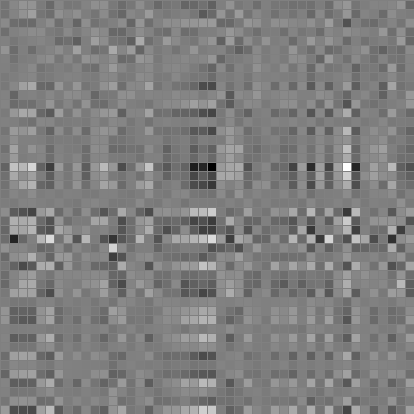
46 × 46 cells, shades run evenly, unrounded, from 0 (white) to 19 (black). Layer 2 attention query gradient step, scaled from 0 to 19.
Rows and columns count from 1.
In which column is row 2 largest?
23
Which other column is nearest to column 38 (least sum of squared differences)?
11
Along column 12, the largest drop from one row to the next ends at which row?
25
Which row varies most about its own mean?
19
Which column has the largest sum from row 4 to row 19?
24
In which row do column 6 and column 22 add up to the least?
27
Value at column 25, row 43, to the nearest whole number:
10
